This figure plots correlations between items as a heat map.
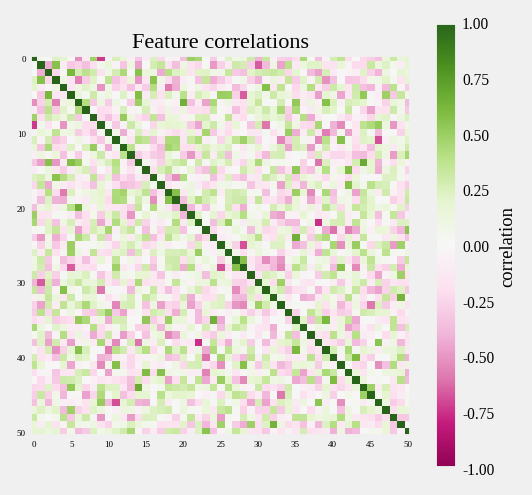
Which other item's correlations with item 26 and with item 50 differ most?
13
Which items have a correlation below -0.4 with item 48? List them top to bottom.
9, 13, 25
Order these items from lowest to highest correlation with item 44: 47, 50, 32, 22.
32, 50, 22, 47
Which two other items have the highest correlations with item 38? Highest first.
46, 9
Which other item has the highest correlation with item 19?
18
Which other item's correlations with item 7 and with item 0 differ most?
6
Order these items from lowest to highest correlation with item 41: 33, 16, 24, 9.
9, 33, 24, 16
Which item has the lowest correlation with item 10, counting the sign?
39
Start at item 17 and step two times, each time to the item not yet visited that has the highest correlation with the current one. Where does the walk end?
15
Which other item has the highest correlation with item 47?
5
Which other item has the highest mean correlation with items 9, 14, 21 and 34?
44
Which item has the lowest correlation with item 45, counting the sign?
33
